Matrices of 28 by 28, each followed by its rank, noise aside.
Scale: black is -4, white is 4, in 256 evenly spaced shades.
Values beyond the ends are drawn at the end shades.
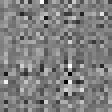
three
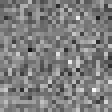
eight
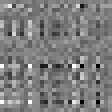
two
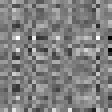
two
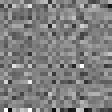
three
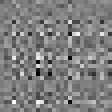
two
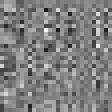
four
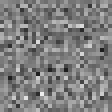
eight
